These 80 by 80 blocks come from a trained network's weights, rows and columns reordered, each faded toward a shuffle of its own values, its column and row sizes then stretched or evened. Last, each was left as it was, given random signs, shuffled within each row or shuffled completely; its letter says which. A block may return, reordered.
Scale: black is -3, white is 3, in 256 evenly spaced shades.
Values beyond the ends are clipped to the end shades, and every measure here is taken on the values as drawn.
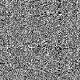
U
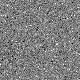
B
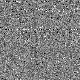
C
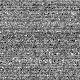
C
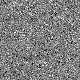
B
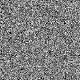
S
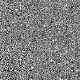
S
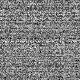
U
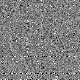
S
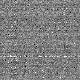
U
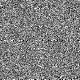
C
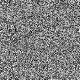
S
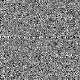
U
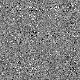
S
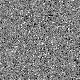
B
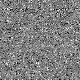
C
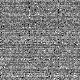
U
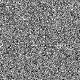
C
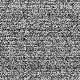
U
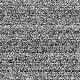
C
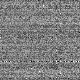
U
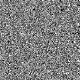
S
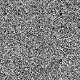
S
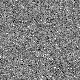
B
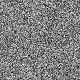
B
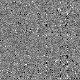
S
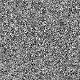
S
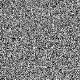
S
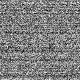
C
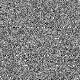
C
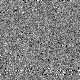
C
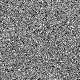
B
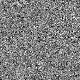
C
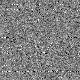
C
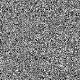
S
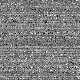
C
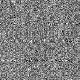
U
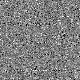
C
